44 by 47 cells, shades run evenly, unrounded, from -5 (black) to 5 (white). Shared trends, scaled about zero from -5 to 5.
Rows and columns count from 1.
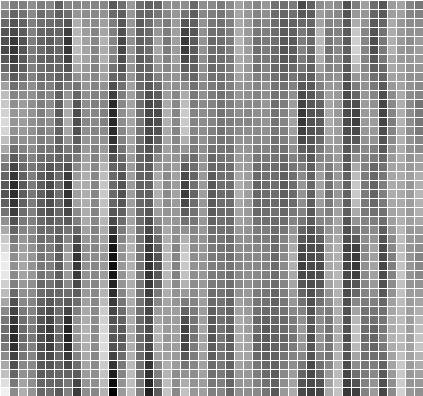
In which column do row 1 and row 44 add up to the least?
13
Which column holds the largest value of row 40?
12
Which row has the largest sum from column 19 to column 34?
44
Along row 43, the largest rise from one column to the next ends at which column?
14
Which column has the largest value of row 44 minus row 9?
1
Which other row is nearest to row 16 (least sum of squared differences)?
11
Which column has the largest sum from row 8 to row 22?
45
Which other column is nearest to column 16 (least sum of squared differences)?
25
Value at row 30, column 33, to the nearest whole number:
2
